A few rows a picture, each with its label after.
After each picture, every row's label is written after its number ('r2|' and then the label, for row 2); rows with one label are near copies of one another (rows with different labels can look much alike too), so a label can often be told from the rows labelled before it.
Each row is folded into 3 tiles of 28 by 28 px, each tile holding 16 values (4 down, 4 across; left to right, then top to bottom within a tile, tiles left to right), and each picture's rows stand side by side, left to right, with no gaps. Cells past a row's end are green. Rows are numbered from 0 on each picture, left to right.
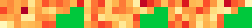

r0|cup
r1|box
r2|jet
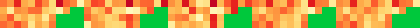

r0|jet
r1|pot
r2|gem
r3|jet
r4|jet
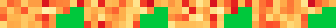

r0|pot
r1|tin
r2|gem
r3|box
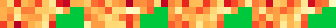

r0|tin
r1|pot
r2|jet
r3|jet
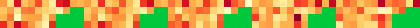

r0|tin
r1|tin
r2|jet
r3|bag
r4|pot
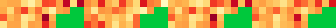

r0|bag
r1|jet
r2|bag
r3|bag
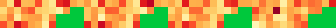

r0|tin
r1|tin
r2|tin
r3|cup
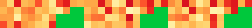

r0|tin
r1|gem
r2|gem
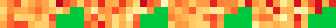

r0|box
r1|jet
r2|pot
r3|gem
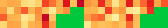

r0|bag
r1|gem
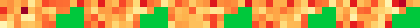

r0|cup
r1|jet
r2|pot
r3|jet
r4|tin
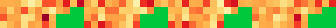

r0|bag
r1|tin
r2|tin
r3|bag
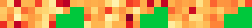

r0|tin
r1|bag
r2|cup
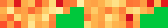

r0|jet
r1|bag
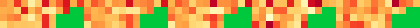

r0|gem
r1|pot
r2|pot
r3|tin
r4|box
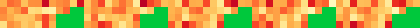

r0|pot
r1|box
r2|tin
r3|jet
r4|tin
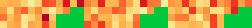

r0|bag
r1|jet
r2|gem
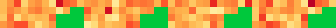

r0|box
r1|cup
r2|pot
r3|box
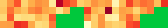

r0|box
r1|cup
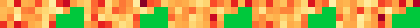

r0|tin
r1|box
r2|bag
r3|jet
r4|bag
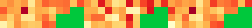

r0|cup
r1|gem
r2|cup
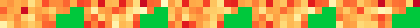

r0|cup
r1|jet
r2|tin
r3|jet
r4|pot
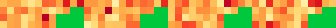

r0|bag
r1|cup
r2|box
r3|tin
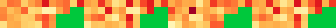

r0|pot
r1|gem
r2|cup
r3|gem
